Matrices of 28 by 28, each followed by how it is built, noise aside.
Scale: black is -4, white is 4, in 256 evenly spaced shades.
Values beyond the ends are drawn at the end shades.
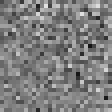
upper triangular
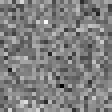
noise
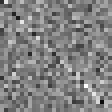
diagonal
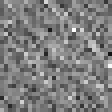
Toeplitz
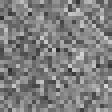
Toeplitz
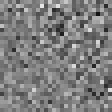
upper triangular
